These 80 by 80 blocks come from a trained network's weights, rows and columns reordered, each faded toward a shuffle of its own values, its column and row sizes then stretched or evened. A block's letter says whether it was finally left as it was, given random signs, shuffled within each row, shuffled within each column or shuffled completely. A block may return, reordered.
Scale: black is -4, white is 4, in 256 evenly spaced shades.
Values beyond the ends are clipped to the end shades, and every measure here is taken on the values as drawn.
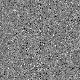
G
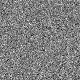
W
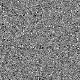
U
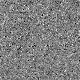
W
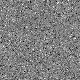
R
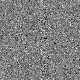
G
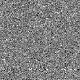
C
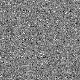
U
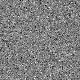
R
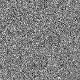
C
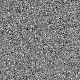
R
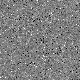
R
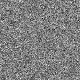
G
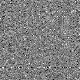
C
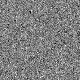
G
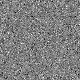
W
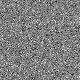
R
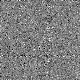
U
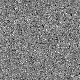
W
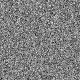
R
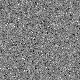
R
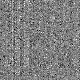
C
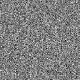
C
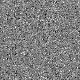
U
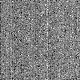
G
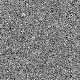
G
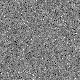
R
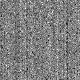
G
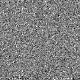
U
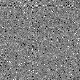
C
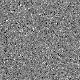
U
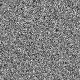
R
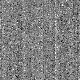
C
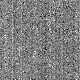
C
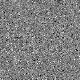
C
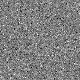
W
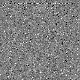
C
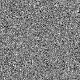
U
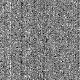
C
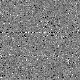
U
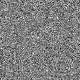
U
